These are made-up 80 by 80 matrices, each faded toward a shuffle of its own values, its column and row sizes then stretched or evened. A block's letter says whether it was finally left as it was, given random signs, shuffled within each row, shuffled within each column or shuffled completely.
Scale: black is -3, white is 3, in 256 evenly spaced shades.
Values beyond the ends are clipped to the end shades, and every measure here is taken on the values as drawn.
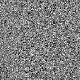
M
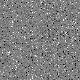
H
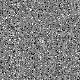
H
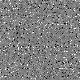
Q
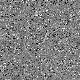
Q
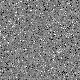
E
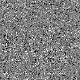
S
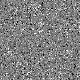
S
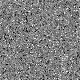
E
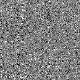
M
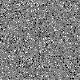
S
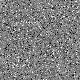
E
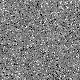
E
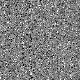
H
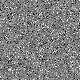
E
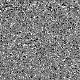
Q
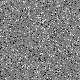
E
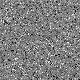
E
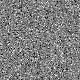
E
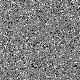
Q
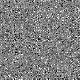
M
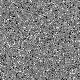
E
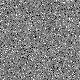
E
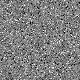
E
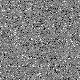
Q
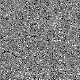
S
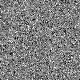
E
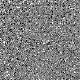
S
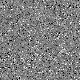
Q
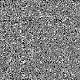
M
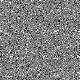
M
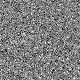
E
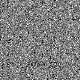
S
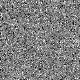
H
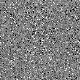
S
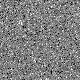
E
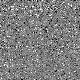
Q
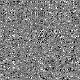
M
